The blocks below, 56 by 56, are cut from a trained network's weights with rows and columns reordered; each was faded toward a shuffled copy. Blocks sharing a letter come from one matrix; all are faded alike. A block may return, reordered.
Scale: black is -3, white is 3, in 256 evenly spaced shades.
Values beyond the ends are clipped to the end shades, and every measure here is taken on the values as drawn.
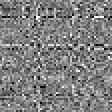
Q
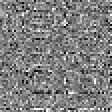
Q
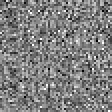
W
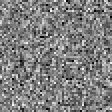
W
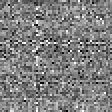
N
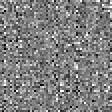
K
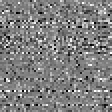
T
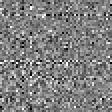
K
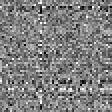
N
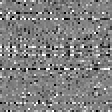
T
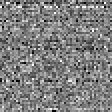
N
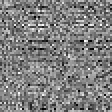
N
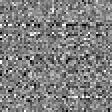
Q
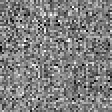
W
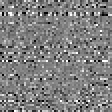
T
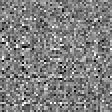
K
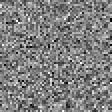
W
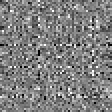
K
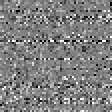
T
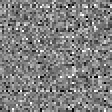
K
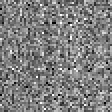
W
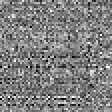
N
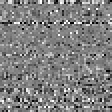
T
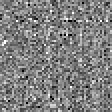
W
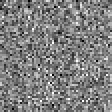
W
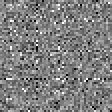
K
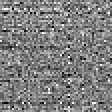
N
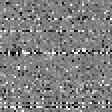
T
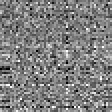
N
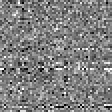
Q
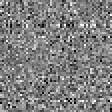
Q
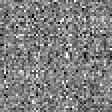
K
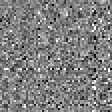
K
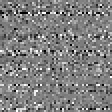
T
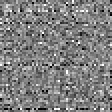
Q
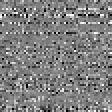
T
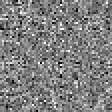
K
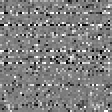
T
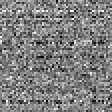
N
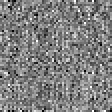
W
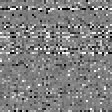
T
